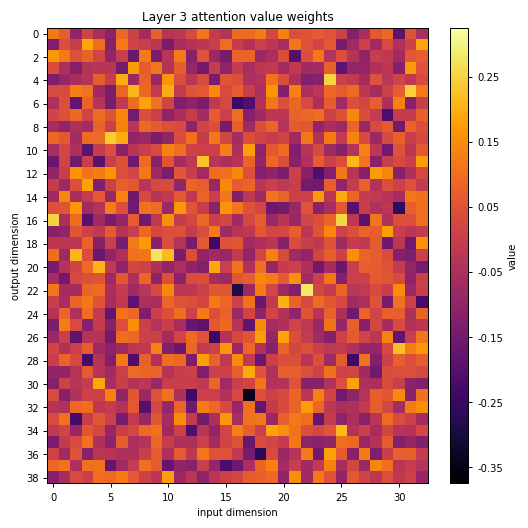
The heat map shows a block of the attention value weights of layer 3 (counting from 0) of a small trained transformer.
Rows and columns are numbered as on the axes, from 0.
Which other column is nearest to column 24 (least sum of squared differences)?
19
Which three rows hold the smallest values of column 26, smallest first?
28, 15, 24
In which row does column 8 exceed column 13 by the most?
6
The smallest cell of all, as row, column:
31, 17
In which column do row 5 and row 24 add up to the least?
5
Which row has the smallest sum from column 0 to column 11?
11
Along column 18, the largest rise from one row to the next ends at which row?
37
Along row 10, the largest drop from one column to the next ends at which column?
18
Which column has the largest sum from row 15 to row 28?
10
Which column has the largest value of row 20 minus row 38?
14
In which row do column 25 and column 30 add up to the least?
3
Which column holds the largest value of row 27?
30
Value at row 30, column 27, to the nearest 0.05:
-0.05
